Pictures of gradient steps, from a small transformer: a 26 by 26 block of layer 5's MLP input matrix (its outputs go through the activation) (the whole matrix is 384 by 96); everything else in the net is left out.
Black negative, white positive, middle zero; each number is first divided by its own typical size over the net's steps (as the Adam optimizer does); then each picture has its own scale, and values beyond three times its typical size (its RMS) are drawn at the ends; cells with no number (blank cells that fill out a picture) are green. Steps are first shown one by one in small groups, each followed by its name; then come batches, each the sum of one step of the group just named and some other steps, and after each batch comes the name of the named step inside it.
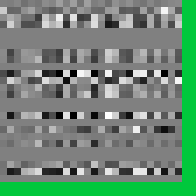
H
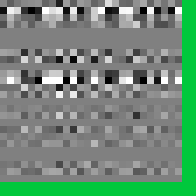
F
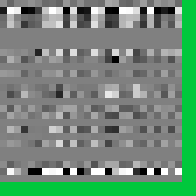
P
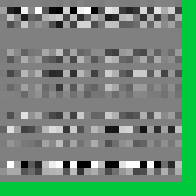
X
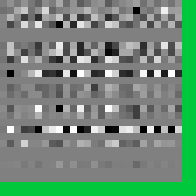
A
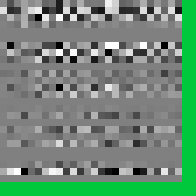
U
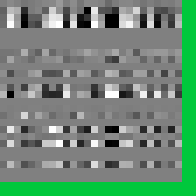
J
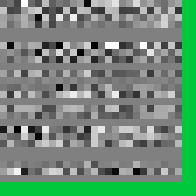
U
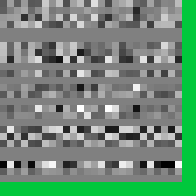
A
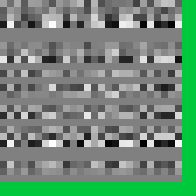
J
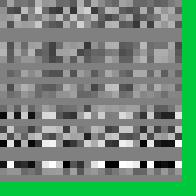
X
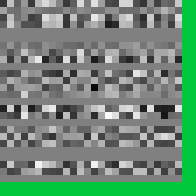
H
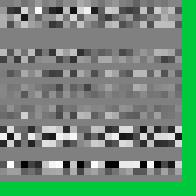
X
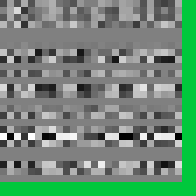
P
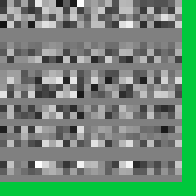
F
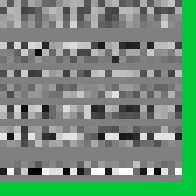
P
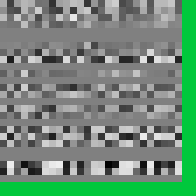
X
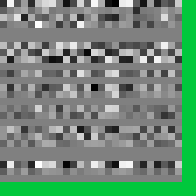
A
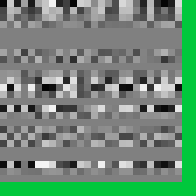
F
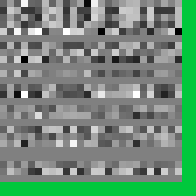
P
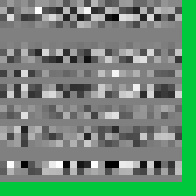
X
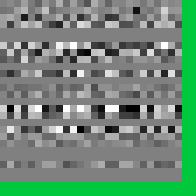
A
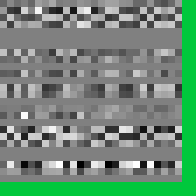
X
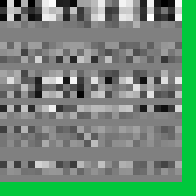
F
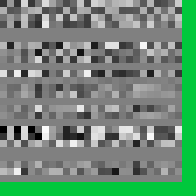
U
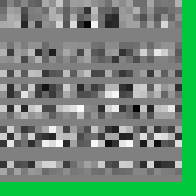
J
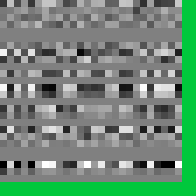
A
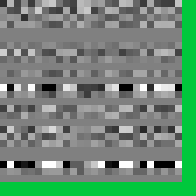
X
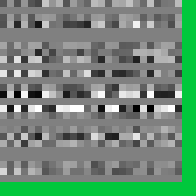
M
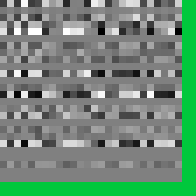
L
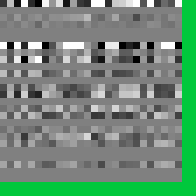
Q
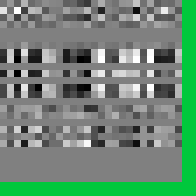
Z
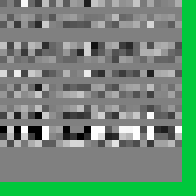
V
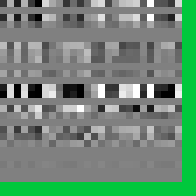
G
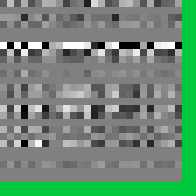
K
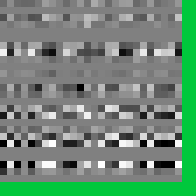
G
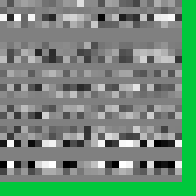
V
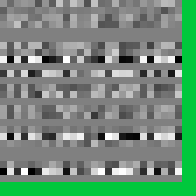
Q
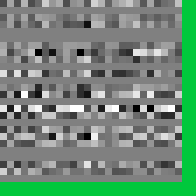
M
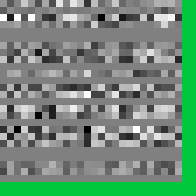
V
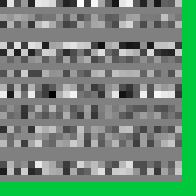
K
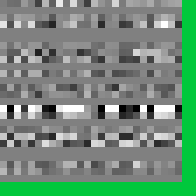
M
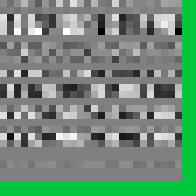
L
